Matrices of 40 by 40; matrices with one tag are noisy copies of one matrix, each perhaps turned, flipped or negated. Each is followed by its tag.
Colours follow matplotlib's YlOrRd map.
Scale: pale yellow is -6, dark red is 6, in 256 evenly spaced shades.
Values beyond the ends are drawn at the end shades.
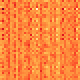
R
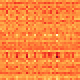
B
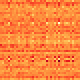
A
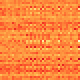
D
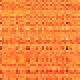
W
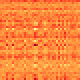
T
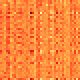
W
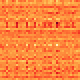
B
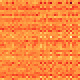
R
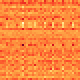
B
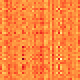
A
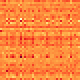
A
